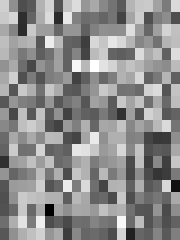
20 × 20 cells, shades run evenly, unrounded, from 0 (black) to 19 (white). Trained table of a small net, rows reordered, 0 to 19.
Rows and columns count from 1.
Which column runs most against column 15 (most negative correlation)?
3
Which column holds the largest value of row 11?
19
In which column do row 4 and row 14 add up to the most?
6
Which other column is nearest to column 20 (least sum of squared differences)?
12
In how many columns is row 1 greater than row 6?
9
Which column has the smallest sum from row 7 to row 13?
8
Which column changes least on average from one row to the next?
1
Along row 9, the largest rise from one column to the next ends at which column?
14
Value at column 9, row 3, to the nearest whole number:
11
